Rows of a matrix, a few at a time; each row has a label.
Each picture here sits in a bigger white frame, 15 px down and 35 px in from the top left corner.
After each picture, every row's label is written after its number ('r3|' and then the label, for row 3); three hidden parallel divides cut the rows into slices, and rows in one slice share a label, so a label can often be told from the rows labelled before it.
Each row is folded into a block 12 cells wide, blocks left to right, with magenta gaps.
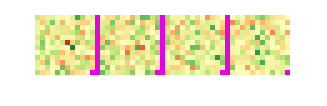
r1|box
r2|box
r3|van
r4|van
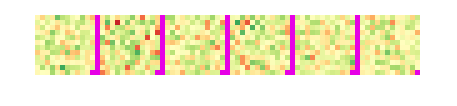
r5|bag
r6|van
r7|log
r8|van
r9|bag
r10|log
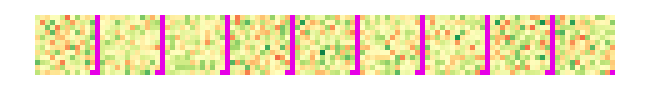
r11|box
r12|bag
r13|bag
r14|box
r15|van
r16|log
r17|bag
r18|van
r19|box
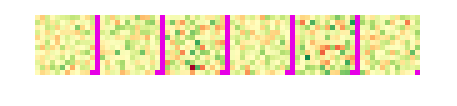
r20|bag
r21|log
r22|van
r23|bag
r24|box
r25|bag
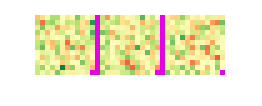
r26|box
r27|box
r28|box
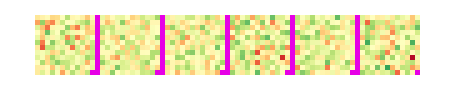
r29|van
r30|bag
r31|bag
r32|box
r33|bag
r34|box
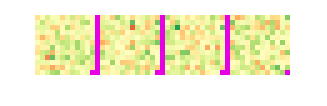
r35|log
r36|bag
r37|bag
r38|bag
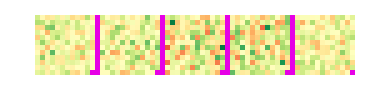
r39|bag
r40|log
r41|van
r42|box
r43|bag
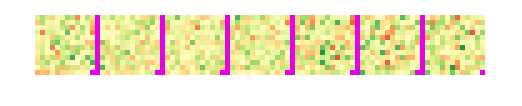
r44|van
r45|log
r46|bag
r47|log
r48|van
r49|box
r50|box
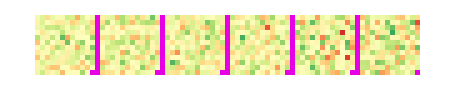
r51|log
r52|log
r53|log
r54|bag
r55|box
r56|van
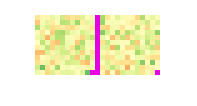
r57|log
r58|bag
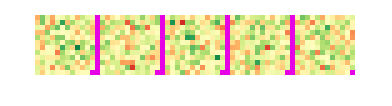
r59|van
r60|box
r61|van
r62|van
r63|van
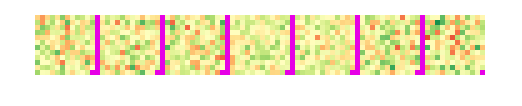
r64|box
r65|van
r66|box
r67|log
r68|bag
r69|van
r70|box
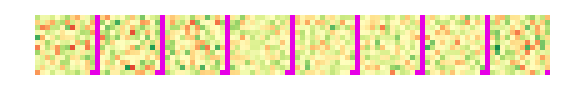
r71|van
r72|box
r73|box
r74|log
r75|bag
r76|log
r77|bag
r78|box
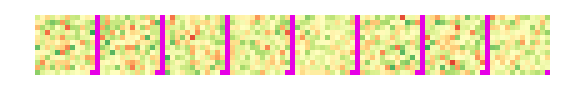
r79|box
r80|box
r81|box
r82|log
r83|log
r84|van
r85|box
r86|bag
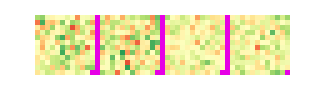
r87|van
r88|box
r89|bag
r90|bag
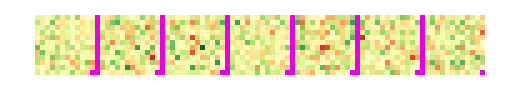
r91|bag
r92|box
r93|box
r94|log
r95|box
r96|box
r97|van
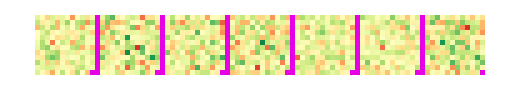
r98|bag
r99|van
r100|van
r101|van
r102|log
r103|log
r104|van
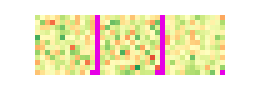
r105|van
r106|box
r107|bag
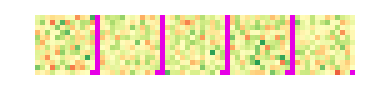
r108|van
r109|log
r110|bag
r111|van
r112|bag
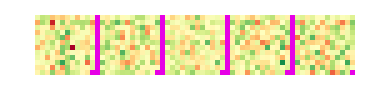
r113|van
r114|box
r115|bag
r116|box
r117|box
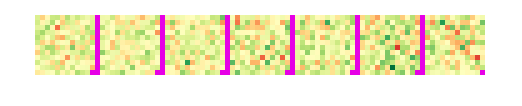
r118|bag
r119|log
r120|log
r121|box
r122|bag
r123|van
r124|box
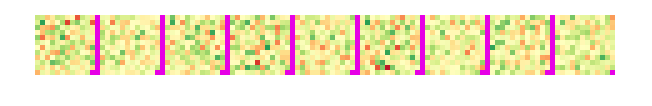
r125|van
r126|bag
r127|van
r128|box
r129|bag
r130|van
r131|bag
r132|box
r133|log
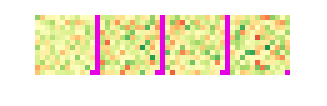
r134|bag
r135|van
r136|van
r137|box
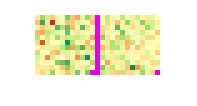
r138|van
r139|log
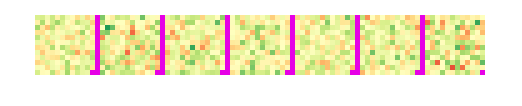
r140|log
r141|box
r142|log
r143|log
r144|bag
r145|log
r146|van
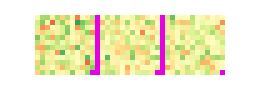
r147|van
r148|log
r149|log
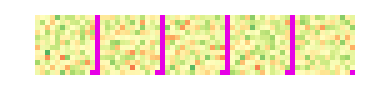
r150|log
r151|bag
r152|bag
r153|log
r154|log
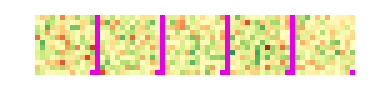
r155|box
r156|van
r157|van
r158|van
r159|log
